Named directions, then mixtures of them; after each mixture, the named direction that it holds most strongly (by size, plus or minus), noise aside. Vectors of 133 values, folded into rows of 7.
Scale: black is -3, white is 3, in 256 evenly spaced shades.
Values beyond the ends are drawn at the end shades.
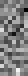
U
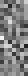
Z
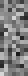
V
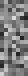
V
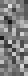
Z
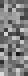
V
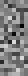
U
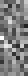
Z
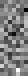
U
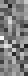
Z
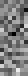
U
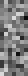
V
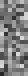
V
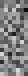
U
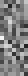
Z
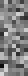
V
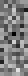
U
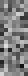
V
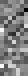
U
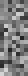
V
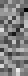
U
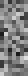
V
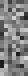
V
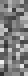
V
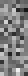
U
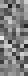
Z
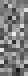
U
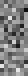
U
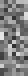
V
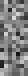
V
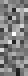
U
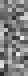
V
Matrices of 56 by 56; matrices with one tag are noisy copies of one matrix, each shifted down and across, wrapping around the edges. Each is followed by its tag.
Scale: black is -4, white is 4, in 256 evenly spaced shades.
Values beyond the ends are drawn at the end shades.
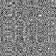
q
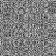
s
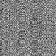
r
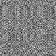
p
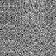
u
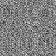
p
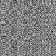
q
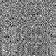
u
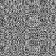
s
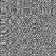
q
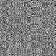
s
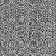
r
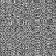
r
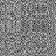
u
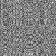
q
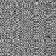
r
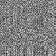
p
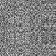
u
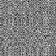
p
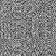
q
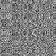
s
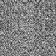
u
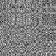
u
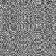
q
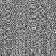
q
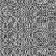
s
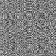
r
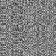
r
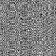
r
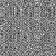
p
